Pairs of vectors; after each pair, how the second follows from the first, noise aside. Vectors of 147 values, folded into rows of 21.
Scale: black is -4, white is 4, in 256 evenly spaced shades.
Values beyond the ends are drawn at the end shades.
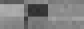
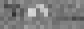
negated, partly zeroed.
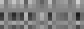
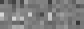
negated, partly zeroed.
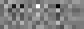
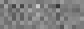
shrunk.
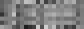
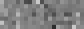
negated, partly zeroed.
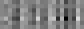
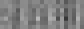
shrunk.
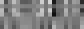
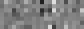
negated, partly zeroed.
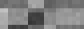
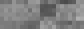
reversed, shrunk.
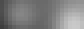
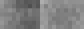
wrapped around, negated, shrunk.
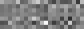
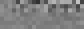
negated, partly zeroed.
